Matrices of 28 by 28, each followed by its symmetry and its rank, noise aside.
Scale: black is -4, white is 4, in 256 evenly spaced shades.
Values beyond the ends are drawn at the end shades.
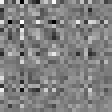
no symmetry, rank two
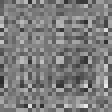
symmetric, rank two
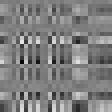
no symmetry, rank one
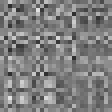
no symmetry, rank three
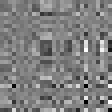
no symmetry, rank two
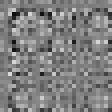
symmetric, rank two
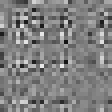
antisymmetric, rank two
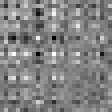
symmetric, rank two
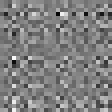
antisymmetric, rank two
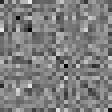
symmetric, rank three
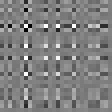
symmetric, rank one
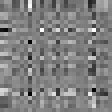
antisymmetric, rank two
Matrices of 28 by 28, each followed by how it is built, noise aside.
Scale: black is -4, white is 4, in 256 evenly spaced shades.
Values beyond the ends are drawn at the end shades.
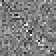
banded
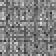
blocks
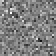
banded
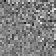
upper triangular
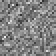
Hankel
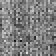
blocks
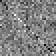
diagonal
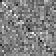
diagonal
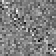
banded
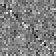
diagonal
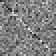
diagonal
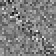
banded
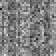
blocks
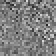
upper triangular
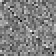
diagonal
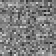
blocks
